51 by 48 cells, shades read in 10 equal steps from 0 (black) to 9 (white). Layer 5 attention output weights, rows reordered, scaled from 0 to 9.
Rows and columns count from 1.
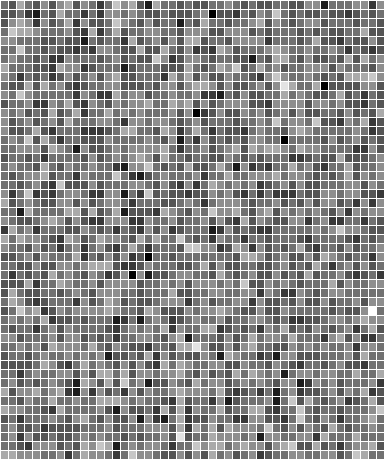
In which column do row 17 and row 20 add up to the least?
10
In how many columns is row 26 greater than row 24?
11
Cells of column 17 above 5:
5
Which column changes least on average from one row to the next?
22
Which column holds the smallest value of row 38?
24
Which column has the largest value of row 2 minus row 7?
8
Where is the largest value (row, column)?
35, 47
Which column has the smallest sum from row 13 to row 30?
23
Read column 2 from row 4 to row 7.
7 5 4 5
